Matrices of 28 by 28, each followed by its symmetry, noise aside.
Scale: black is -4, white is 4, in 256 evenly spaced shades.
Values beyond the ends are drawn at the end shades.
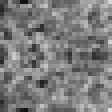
mirrored top to bottom.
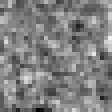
antisymmetric.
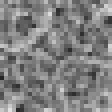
symmetric.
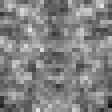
mirrored left to right.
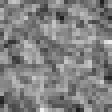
symmetric.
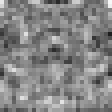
mirrored left to right.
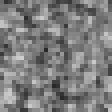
no symmetry.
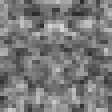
mirrored left to right.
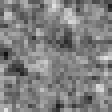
antisymmetric.
